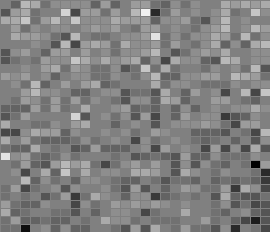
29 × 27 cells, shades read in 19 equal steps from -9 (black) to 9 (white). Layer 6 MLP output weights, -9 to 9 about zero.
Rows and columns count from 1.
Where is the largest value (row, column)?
2, 15
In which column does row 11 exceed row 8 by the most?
4
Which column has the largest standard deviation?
26
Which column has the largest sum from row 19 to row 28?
19
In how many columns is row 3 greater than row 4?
11
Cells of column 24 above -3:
24
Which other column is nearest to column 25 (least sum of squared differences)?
20
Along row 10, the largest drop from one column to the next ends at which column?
17
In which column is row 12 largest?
27
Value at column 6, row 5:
-1
